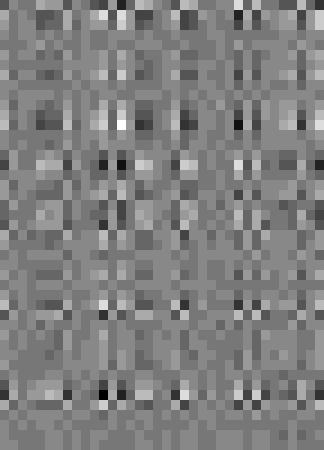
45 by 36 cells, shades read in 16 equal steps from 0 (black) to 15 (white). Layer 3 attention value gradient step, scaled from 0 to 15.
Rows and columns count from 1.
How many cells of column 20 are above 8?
16
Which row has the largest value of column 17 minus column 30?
40
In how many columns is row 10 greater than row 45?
14
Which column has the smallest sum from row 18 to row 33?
34
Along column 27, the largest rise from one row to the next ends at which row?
32
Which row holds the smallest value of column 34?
13
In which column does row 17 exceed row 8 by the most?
27
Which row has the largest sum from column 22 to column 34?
1
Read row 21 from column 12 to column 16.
5 8 4 7 9
